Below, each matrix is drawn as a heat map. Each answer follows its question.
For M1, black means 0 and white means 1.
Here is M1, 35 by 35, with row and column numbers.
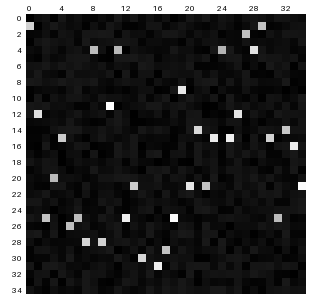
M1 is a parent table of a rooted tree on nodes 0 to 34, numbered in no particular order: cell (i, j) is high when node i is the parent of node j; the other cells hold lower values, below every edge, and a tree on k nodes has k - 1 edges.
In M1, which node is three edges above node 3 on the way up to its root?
14
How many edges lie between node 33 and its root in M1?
4
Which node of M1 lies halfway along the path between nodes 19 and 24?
28
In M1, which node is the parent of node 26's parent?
25
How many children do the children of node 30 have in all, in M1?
2
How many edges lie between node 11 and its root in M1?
2
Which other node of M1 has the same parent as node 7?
9
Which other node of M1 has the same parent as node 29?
0
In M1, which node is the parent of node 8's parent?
15
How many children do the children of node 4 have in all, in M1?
3
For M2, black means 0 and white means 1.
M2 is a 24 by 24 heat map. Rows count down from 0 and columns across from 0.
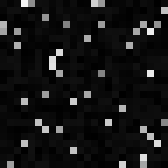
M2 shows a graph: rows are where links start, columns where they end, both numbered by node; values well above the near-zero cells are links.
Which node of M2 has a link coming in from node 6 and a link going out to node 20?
node 18
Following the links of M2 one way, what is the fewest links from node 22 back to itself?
2
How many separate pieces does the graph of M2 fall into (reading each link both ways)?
3
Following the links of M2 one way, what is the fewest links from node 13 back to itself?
6
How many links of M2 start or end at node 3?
8
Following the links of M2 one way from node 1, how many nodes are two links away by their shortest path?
2
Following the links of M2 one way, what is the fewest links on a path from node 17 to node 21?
6
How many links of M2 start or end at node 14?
5
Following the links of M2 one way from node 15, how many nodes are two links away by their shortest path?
2
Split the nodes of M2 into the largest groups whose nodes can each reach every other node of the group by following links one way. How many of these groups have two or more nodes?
3
